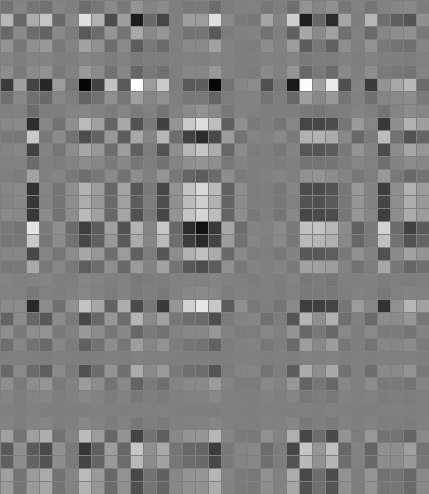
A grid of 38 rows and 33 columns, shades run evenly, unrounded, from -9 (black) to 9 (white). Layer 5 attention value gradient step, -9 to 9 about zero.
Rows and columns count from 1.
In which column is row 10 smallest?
3
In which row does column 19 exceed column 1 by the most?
7
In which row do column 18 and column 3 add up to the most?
18
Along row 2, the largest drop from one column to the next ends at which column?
24
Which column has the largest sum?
16
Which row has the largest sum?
2
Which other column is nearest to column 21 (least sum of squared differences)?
27
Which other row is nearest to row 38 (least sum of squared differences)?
37
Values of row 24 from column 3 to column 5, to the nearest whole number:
-6 1 -1
